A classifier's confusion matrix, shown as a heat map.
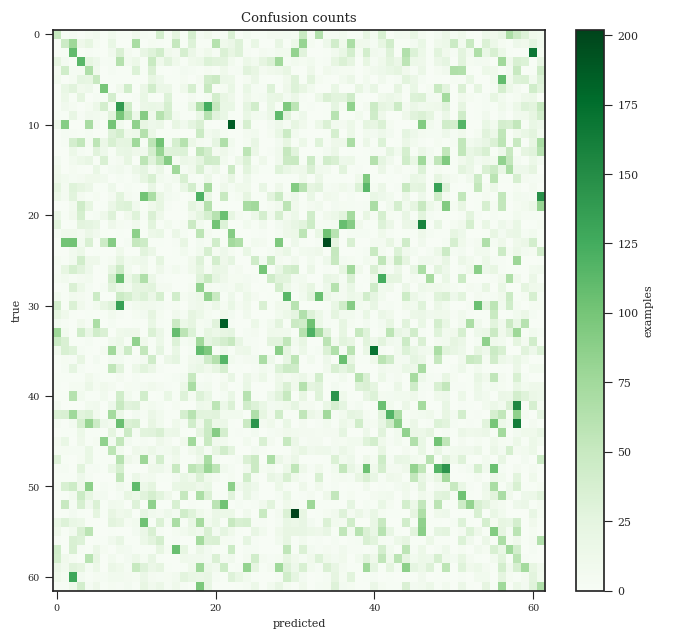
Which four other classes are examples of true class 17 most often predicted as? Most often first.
48, 39, 30, 19
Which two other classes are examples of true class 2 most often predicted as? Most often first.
60, 30
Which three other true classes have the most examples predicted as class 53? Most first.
30, 26, 2
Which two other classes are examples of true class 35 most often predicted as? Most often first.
40, 18
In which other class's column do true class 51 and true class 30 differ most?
8
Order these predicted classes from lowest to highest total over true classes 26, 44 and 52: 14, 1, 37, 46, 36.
14, 36, 1, 37, 46
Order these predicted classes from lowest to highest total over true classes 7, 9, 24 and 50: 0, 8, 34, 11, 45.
0, 34, 45, 8, 11
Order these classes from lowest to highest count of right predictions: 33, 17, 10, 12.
17, 12, 33, 10
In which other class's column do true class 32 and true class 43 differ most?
21
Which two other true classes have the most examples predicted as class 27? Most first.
47, 25
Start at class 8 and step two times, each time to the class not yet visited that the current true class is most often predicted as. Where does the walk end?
49
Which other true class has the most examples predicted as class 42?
33
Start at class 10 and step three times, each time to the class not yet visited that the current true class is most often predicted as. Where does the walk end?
54
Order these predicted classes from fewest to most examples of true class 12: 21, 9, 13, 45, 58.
45, 9, 58, 21, 13
